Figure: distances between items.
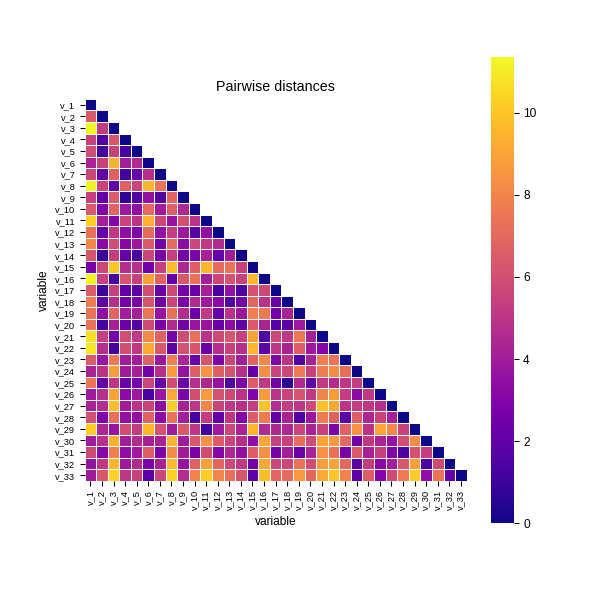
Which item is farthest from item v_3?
v_1
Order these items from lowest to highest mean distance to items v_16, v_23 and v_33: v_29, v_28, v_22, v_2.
v_2, v_28, v_22, v_29
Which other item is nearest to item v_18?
v_25
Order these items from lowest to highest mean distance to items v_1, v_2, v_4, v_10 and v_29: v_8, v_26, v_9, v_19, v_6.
v_9, v_19, v_26, v_6, v_8
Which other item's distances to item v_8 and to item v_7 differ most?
v_27
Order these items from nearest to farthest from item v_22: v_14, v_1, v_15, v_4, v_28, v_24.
v_14, v_4, v_28, v_24, v_15, v_1
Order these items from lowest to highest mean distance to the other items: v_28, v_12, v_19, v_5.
v_5, v_12, v_28, v_19
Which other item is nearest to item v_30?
v_32
